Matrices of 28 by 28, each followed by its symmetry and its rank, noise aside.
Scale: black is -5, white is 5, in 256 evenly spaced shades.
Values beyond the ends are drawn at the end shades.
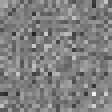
symmetric, rank eight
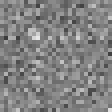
symmetric, rank six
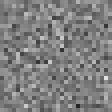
antisymmetric, rank eight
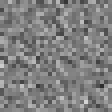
antisymmetric, rank six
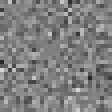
antisymmetric, rank eight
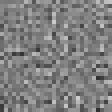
antisymmetric, rank six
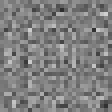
no symmetry, rank four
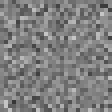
antisymmetric, rank eight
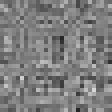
no symmetry, rank four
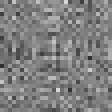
antisymmetric, rank six
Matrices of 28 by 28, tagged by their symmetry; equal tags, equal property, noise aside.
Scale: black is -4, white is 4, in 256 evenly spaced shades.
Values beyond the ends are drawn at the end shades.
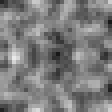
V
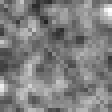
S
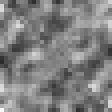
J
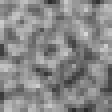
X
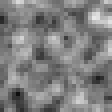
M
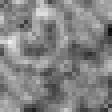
X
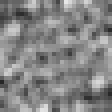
J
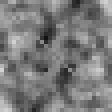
J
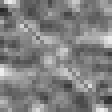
J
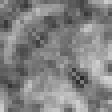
X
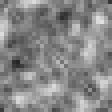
X
